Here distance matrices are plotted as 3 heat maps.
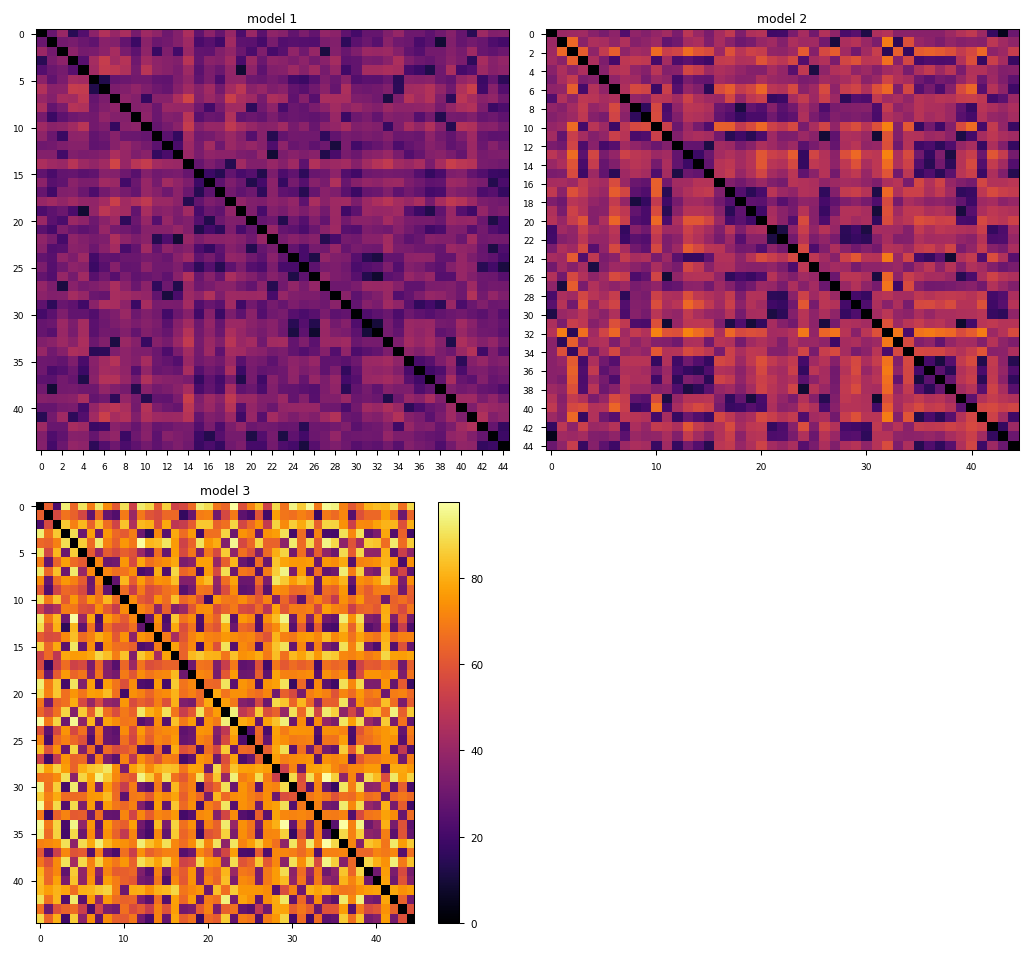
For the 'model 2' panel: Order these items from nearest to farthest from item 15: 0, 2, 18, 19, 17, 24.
24, 0, 18, 19, 17, 2
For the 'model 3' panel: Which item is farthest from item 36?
34
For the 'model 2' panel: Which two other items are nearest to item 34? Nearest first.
2, 32
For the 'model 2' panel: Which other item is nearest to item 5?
12
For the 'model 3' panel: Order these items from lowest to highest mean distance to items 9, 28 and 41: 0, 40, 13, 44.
13, 44, 40, 0
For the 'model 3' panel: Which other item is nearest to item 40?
15
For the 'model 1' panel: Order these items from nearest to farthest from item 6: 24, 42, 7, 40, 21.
42, 24, 7, 21, 40
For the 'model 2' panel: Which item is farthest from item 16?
10
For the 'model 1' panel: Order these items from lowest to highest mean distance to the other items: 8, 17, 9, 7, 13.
17, 9, 13, 8, 7
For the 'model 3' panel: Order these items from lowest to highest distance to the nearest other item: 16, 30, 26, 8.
30, 26, 8, 16
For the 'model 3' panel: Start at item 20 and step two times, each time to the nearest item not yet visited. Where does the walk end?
31
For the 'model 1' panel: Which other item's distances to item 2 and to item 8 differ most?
27
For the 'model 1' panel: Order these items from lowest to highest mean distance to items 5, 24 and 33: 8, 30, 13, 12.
30, 12, 8, 13
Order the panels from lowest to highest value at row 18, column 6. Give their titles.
model 3, model 1, model 2
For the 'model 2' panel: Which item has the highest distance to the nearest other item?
16
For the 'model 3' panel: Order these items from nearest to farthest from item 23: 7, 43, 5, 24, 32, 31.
32, 7, 5, 43, 31, 24
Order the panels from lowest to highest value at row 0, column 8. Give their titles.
model 2, model 1, model 3
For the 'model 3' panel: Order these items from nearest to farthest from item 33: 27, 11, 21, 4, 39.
27, 21, 11, 4, 39
